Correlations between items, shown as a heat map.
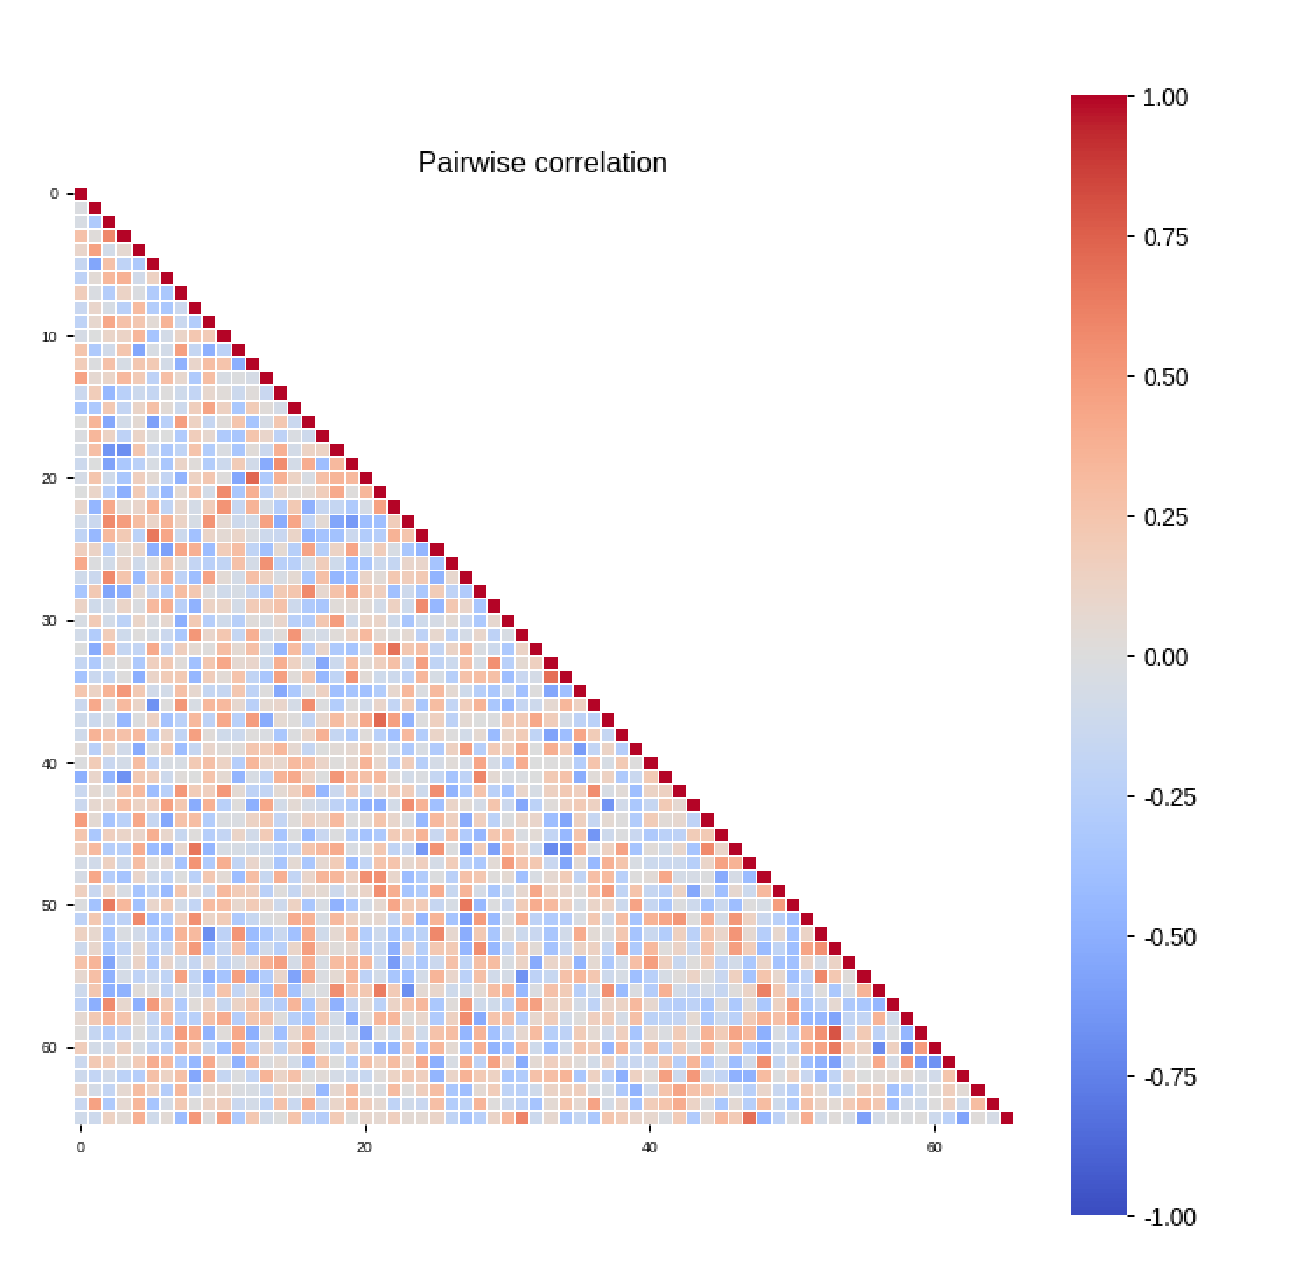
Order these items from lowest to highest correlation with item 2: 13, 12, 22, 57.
13, 12, 22, 57
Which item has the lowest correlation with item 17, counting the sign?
33
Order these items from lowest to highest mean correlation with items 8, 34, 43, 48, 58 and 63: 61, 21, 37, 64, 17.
17, 37, 21, 64, 61
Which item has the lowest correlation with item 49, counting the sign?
43
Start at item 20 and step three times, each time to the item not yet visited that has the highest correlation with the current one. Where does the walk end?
21
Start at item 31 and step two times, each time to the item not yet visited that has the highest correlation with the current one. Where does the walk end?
47
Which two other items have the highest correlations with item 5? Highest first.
24, 57
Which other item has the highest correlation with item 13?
26
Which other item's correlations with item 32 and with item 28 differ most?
22
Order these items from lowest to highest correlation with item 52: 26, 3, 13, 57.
13, 57, 3, 26
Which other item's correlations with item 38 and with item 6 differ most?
46
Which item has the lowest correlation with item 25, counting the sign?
6
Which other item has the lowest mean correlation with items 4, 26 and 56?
57
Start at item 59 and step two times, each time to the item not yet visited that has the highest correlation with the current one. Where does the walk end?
60
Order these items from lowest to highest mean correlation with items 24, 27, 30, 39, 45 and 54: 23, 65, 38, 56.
38, 23, 56, 65
